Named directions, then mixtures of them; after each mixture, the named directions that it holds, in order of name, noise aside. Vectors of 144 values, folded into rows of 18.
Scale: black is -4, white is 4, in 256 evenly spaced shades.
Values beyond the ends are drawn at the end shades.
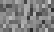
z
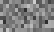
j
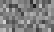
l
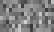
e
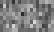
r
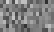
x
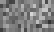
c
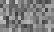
e, l, x.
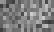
c.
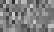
r, x.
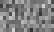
x, z.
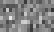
e, l, z.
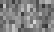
r.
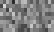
e, r, x.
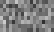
l, x, z.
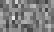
e, x.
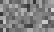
j, z.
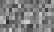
e, l, x.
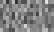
x.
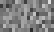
c, z.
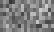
c.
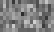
r.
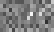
c, e, z.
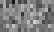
c, r.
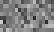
j.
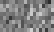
z.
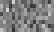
l, r, x.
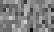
e, z.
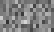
e, l, x.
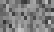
e, j, x.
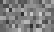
c, e.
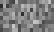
c, r, z.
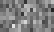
e, r, z.
